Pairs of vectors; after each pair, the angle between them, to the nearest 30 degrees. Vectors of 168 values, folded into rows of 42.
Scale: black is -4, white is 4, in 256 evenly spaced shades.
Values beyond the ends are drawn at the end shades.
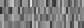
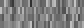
150 degrees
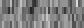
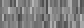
120 degrees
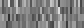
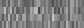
120 degrees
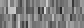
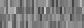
30 degrees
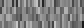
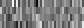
150 degrees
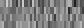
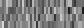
30 degrees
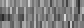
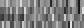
30 degrees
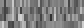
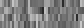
90 degrees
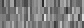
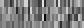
150 degrees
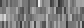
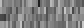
150 degrees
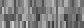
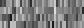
60 degrees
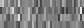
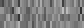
150 degrees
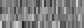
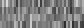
60 degrees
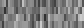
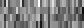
150 degrees
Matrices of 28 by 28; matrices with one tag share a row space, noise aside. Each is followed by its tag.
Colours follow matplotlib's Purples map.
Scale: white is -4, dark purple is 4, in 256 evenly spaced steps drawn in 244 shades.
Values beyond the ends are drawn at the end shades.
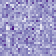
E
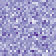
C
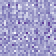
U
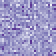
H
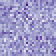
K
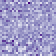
E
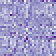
K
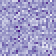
C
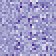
C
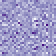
C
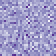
U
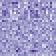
C
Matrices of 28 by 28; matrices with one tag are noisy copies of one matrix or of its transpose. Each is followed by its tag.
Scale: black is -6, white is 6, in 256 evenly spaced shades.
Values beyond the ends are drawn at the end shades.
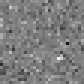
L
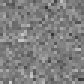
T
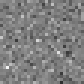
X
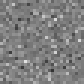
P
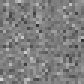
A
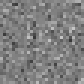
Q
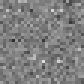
L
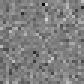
X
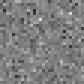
A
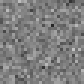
L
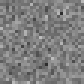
X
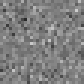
A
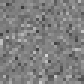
T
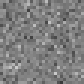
X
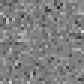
T
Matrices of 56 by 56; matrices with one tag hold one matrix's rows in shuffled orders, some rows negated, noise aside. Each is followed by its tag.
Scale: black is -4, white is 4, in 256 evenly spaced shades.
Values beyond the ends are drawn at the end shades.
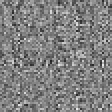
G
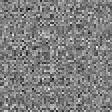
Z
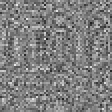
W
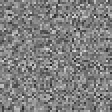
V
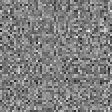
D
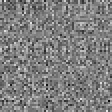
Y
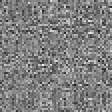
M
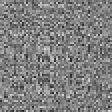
Z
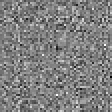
G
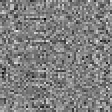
W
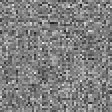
M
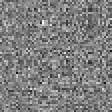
M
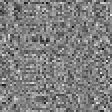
W
